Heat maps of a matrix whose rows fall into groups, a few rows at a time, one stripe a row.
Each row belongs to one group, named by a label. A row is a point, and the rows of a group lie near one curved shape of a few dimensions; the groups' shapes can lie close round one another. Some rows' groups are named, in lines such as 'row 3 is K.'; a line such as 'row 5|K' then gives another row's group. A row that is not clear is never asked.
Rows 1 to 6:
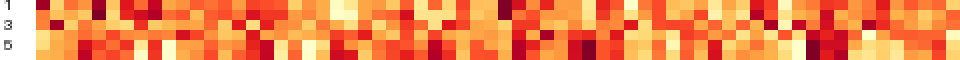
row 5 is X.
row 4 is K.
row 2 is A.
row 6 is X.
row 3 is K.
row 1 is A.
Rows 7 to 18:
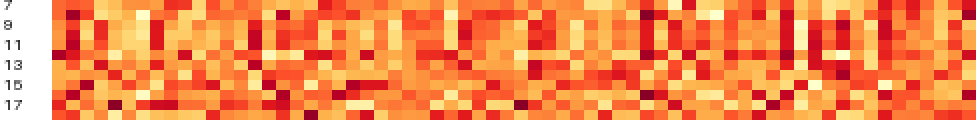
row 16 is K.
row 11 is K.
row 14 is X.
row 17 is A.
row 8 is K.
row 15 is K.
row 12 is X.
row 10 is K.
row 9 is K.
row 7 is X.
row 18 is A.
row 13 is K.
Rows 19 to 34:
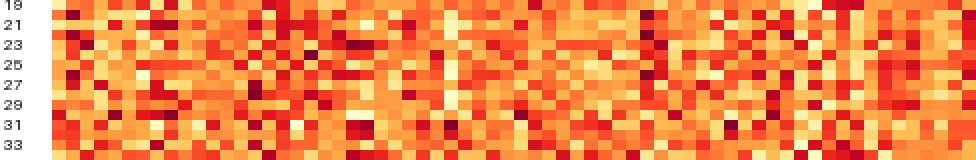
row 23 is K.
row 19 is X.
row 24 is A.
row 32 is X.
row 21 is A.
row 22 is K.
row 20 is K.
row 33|K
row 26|K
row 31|X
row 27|K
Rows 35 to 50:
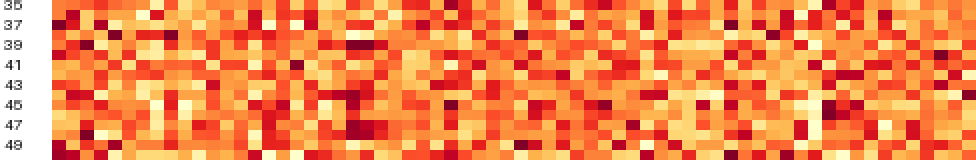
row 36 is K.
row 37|X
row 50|X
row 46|X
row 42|K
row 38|A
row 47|K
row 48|K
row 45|X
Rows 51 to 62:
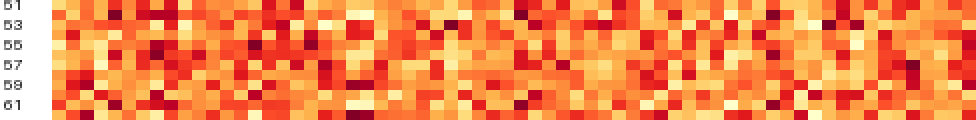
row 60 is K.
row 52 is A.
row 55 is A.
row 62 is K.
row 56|A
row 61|A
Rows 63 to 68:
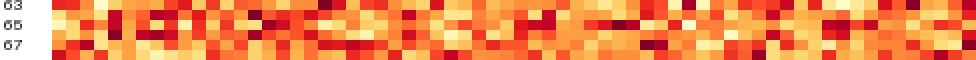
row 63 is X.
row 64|A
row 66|A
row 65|X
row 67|K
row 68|A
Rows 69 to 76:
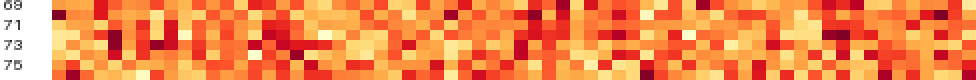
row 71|X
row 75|A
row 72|X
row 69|K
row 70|A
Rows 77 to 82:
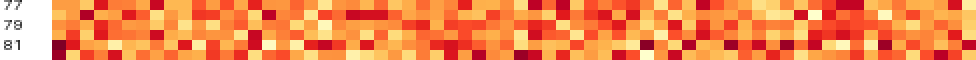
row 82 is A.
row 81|X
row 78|K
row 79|X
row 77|K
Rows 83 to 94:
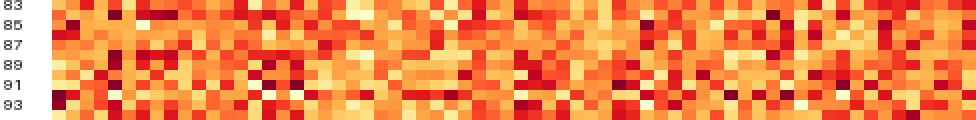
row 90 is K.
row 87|X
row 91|X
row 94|X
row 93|A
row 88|A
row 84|A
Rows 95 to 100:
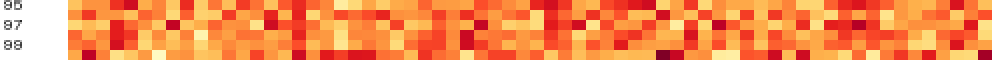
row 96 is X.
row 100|K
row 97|K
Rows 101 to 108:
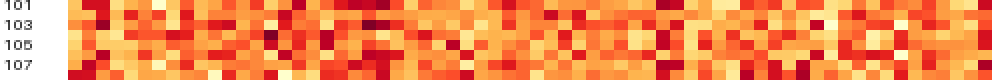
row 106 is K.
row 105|A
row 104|A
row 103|K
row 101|K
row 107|K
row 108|X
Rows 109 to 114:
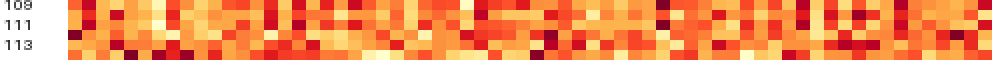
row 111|K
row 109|K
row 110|K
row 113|K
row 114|A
